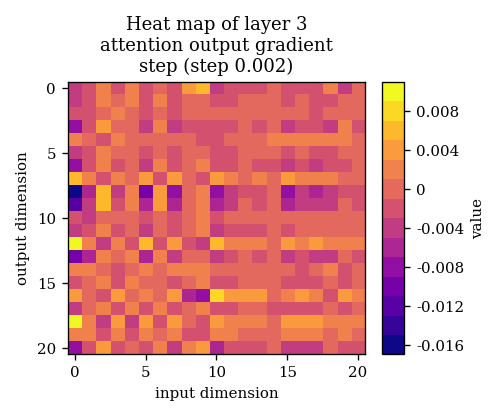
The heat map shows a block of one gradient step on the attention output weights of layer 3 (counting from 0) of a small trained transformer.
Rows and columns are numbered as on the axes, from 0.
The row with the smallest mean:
8
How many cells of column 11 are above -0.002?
9
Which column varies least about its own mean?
14
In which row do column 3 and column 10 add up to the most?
16
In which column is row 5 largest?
2
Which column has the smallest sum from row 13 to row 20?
0
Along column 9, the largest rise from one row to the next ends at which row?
17
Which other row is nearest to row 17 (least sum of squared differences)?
15
